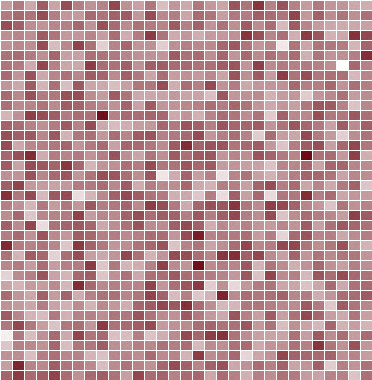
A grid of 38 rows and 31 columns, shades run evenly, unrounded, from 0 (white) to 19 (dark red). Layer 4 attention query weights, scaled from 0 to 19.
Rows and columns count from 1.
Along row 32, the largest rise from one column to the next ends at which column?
20
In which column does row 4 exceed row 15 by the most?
24
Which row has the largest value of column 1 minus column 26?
10
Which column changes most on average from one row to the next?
29
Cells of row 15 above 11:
16
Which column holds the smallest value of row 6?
26
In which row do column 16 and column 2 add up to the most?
37
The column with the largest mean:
13
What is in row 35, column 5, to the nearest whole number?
12
